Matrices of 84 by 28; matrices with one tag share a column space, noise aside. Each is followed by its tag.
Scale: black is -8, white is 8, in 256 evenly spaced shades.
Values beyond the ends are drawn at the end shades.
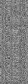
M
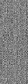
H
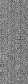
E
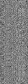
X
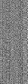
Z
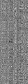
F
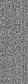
X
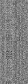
H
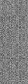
M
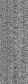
Z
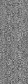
H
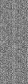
F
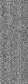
M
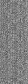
H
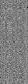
F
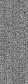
Z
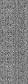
X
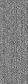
F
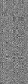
M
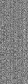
Z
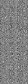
X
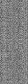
E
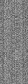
E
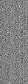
X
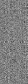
F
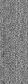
H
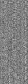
Z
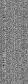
E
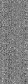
Z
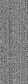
F
